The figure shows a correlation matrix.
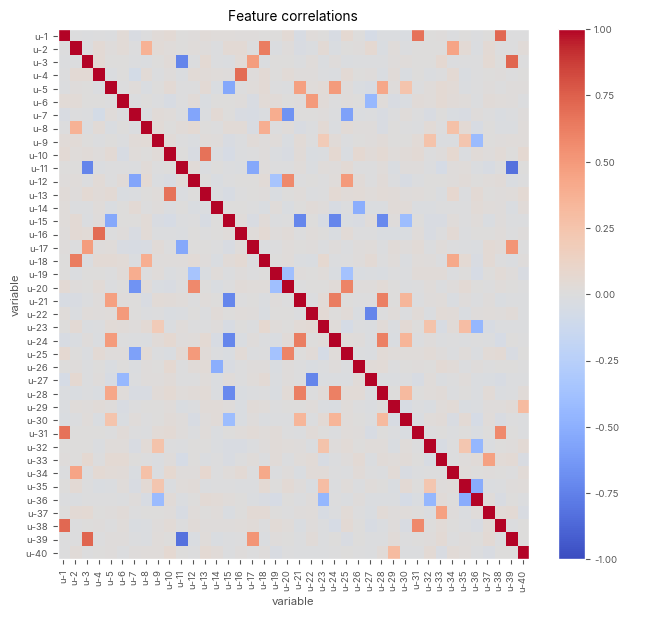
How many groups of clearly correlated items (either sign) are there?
12
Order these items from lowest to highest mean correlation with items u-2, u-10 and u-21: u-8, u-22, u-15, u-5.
u-15, u-22, u-8, u-5
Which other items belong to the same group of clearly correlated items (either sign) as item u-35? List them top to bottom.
u-9, u-23, u-32, u-36
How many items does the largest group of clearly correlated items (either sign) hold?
6
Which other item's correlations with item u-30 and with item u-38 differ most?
u-1
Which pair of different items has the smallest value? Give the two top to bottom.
u-11, u-39
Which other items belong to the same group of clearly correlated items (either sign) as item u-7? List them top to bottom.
u-12, u-19, u-20, u-25
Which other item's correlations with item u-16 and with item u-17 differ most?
u-4
